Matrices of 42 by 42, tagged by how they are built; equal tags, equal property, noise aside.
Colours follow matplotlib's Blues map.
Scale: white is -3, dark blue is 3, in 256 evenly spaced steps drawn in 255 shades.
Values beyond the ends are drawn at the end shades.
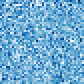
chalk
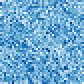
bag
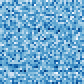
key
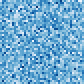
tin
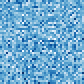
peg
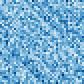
bag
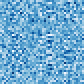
peg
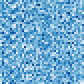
tin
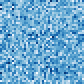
peg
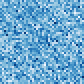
bag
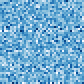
chalk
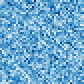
bag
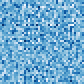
peg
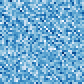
bag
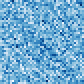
bag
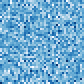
peg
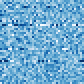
chalk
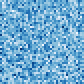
tin
